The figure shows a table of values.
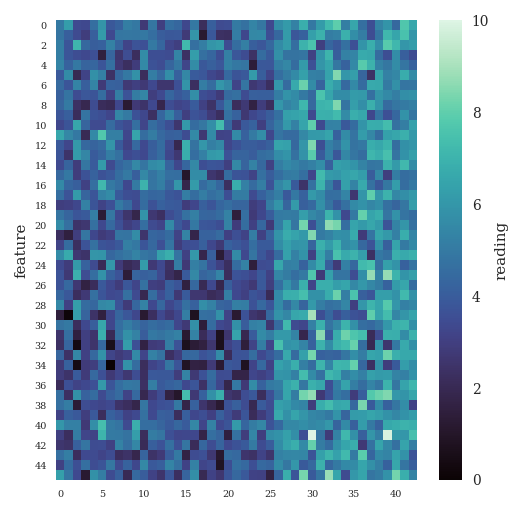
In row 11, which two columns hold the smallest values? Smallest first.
3, 17
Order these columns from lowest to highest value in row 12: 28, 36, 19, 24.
24, 28, 36, 19
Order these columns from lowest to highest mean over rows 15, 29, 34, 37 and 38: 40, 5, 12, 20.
5, 20, 12, 40
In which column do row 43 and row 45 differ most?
34
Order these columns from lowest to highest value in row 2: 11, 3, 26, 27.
3, 11, 26, 27
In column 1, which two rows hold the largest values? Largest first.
23, 0
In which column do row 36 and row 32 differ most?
39
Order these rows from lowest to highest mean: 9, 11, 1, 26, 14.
26, 9, 1, 14, 11
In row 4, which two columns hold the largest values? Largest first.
36, 37
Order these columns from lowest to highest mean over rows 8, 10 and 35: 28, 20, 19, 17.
17, 20, 19, 28
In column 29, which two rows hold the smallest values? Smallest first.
31, 16
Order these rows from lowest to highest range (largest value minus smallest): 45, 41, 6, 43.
6, 43, 45, 41
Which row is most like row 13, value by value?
12
